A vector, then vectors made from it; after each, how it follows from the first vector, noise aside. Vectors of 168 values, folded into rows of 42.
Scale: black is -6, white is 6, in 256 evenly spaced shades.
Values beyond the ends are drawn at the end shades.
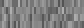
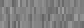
shrunk.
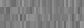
reversed, negated, shrunk.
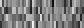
wrapped around, scaled up.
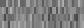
sign-scrambled.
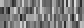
reversed, negated, scaled up.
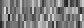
wrapped around, negated, scaled up.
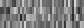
reversed, negated, scaled up.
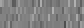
reversed, negated, partly zeroed.
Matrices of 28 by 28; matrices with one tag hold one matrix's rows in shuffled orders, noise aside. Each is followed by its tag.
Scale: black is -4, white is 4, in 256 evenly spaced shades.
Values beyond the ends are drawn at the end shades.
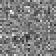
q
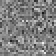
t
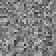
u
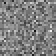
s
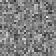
u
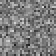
q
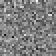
s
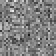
q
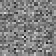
u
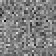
s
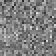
s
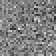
t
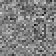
t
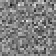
t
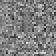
t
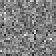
s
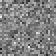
q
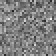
s
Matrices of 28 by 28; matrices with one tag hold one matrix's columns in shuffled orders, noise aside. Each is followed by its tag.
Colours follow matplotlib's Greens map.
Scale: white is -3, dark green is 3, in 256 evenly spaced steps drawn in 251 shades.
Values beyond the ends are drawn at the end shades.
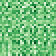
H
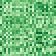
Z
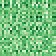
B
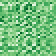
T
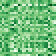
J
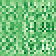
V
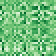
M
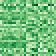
J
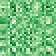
Z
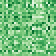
B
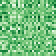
B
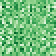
Z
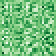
Z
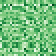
J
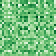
B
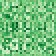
V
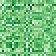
J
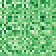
B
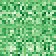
M
